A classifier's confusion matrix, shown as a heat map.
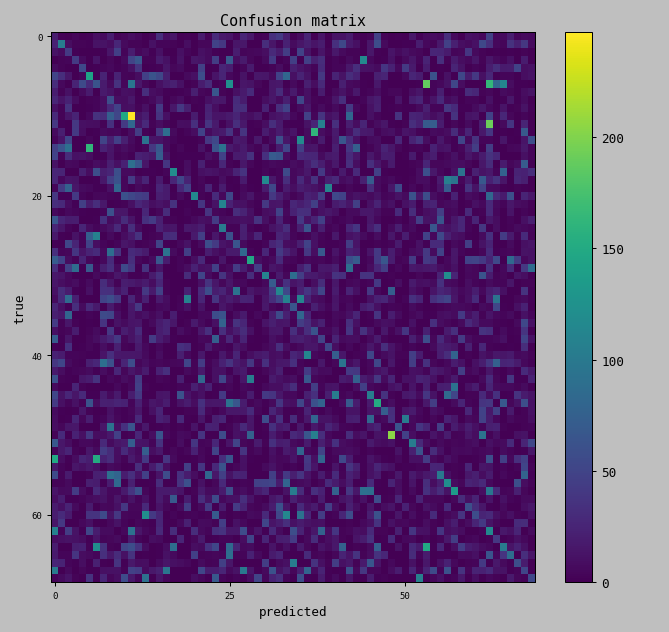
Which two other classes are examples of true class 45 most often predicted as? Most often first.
40, 56
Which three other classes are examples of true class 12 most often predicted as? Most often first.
37, 16, 67
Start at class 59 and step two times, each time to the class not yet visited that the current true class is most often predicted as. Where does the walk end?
26
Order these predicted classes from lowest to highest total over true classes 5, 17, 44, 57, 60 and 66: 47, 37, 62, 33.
47, 37, 62, 33
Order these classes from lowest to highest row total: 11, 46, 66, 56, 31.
31, 66, 56, 11, 46
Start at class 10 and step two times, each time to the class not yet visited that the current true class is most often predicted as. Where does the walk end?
62
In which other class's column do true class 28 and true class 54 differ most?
65
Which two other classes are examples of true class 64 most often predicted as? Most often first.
53, 6
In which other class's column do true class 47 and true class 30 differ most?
56
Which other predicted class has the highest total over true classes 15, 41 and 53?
0
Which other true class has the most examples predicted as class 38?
11
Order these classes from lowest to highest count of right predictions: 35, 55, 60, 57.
60, 35, 55, 57
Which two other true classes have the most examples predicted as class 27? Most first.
67, 62
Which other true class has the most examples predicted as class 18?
45
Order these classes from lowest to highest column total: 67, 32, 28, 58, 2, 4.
4, 58, 28, 2, 67, 32
